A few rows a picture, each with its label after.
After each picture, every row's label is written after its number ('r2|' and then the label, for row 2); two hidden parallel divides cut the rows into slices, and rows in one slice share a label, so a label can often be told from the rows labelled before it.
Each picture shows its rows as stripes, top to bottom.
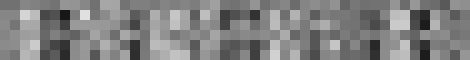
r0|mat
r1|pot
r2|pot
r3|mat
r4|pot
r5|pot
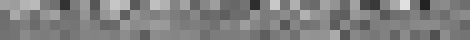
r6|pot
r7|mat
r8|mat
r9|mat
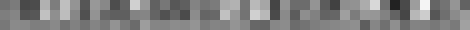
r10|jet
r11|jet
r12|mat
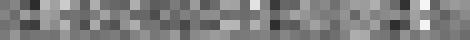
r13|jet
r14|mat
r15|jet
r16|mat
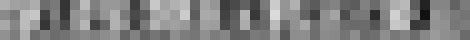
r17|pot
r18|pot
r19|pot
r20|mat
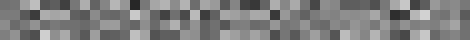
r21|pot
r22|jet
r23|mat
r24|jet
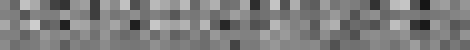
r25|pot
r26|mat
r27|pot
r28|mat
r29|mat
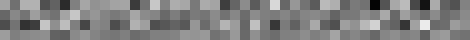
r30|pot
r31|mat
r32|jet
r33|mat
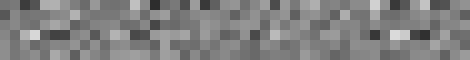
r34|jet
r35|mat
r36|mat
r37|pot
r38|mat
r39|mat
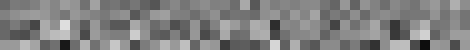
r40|mat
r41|mat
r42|jet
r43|jet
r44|pot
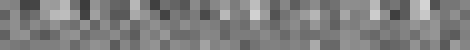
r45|jet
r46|jet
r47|mat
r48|mat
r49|mat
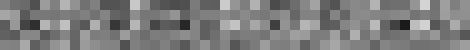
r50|jet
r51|mat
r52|jet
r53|mat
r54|mat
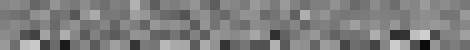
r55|mat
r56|mat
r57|mat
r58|jet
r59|pot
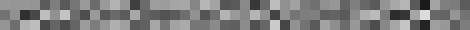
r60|pot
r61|jet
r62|pot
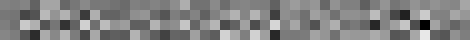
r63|mat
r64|jet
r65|pot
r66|jet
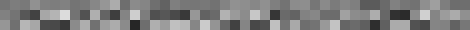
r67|mat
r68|jet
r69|pot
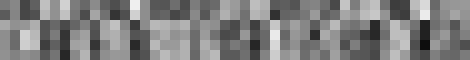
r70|jet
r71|jet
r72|pot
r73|pot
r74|pot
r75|pot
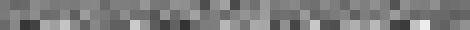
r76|mat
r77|mat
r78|jet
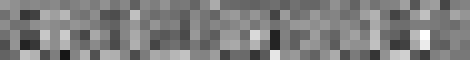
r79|mat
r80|jet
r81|mat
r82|jet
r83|jet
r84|pot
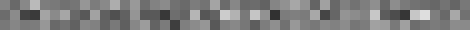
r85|mat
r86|jet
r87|mat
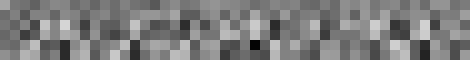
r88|mat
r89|mat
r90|jet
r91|jet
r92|pot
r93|pot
